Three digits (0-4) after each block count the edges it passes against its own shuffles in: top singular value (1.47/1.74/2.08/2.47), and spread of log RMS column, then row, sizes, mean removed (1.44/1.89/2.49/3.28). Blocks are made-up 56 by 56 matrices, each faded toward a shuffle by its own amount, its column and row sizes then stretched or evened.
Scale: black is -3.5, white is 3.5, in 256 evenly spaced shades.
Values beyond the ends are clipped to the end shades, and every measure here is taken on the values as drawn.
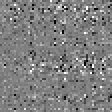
0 2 3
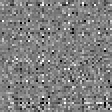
2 2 3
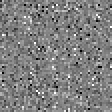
0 2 1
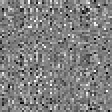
3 2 0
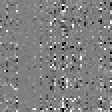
2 4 2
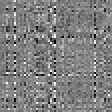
4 4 2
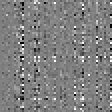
3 4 1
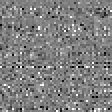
3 0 3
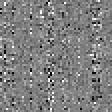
2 3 1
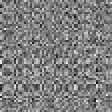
4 3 1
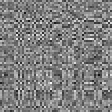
4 2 3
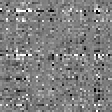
3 3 3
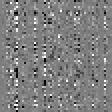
3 4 1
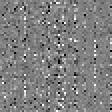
1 3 0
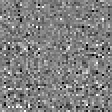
2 2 2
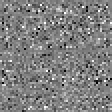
0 0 2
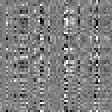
4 4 1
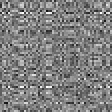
4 1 3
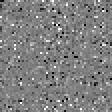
0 1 2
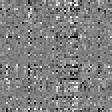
2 3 3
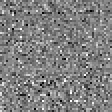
0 0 2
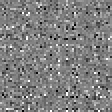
1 2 3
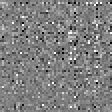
1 2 2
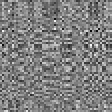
4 2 2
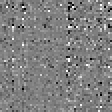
1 2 2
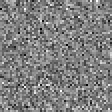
0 0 1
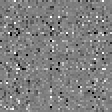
0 2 2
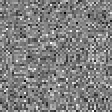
3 1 0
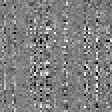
3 4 2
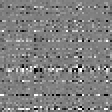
4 2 4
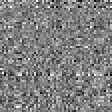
3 0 3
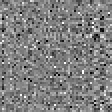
3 1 0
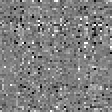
2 2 2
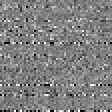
2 1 3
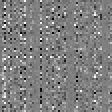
2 4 1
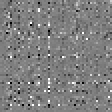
2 3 2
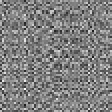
4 3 2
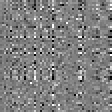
4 3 2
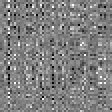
4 3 2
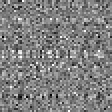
3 1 2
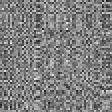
4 2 0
